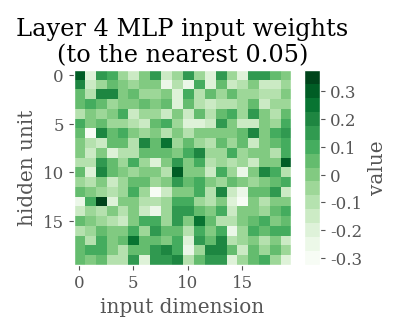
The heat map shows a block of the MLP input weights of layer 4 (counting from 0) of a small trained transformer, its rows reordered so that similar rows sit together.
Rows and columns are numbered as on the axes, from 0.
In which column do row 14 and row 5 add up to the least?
6
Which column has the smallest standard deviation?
4
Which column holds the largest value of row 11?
9
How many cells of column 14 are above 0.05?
2
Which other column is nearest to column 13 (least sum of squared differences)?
18
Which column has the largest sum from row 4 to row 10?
19
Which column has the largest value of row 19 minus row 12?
7
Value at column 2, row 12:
-0.05
